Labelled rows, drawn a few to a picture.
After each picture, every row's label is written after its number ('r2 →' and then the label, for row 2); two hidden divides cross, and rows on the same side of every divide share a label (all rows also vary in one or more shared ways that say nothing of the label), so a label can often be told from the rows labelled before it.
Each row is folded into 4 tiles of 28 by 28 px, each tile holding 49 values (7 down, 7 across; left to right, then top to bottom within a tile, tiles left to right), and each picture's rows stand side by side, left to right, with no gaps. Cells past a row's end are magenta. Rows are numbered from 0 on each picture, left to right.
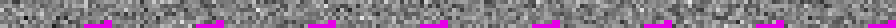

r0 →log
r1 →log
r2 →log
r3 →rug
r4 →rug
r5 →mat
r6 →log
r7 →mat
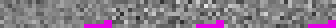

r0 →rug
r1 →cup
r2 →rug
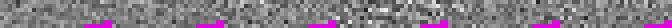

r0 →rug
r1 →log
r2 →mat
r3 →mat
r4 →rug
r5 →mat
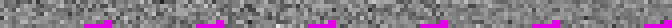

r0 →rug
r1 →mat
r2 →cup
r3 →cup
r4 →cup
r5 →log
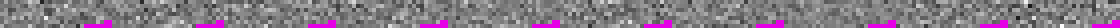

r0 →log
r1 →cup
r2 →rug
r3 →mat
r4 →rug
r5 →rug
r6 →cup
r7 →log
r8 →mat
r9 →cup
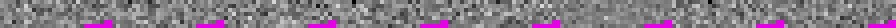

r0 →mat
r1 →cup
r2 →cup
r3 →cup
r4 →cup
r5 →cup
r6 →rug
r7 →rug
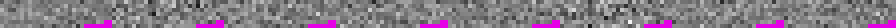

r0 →rug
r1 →rug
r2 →cup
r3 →log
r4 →cup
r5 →log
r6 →cup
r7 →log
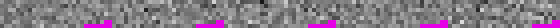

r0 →mat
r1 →mat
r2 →log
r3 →rug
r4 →rug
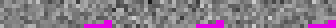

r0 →rug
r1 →rug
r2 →rug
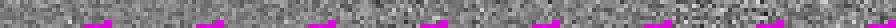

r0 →log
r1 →log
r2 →cup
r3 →log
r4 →rug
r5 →mat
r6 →log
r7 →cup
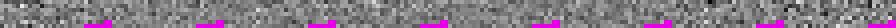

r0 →log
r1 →log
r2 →rug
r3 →cup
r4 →mat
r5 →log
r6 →rug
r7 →mat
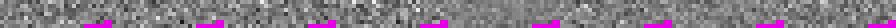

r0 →rug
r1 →mat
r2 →log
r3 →mat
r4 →log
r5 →rug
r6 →cup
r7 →mat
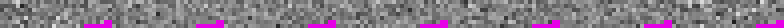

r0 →cup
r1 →log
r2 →log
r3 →rug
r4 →mat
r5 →log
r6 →log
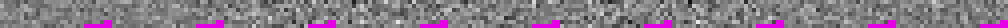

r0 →cup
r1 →log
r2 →rug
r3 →rug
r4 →cup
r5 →rug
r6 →cup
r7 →mat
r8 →log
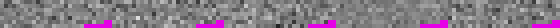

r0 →mat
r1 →rug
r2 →log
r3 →rug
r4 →cup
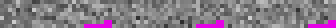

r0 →mat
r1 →log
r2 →rug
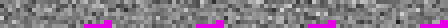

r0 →mat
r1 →log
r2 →rug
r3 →log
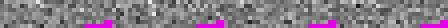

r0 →cup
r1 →mat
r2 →rug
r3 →mat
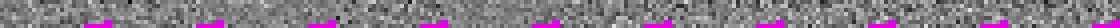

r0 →rug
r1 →cup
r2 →log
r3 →cup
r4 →rug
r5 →mat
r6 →cup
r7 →cup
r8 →mat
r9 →cup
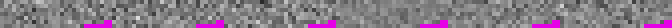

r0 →cup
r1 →rug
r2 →mat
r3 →rug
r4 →rug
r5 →cup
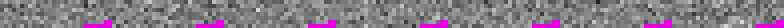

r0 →mat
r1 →rug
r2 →rug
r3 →mat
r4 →rug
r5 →rug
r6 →mat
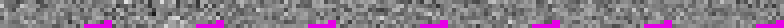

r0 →rug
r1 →mat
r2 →cup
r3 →mat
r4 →cup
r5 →rug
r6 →log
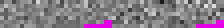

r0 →mat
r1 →cup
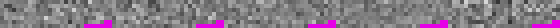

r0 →cup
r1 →log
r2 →rug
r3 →rug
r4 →rug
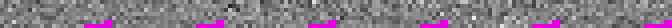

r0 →log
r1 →mat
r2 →rug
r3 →mat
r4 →cup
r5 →cup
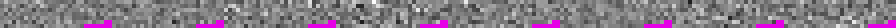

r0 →cup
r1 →rug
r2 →mat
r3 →cup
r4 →rug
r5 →cup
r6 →mat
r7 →mat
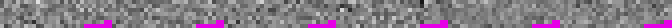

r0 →rug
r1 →rug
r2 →cup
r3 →log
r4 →mat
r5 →mat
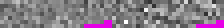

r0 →log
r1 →log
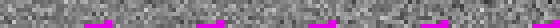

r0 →log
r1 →log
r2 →mat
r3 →cup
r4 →log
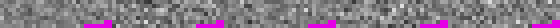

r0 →cup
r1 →mat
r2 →log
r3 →rug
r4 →cup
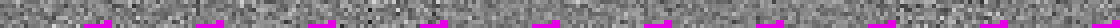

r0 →mat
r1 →log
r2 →log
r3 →log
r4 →mat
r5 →mat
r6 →cup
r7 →log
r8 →cup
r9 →cup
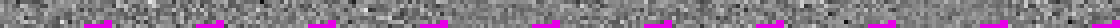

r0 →mat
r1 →cup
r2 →rug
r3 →cup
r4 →cup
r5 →rug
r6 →mat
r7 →mat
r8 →log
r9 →rug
